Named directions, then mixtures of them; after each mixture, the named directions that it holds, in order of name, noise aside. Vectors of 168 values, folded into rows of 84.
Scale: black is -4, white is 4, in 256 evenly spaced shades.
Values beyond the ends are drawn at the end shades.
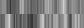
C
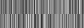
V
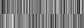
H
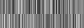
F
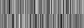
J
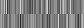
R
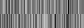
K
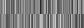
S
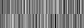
H, K.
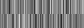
J.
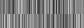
F.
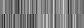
C, F, K.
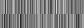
F, R.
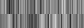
C, J, S.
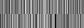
H, K.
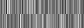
H, J, R.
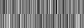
F, R, S.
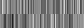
H.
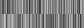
F, H, R.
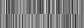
F, K, S.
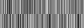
R, V.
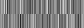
R.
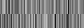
K.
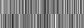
H, K.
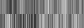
C, V.
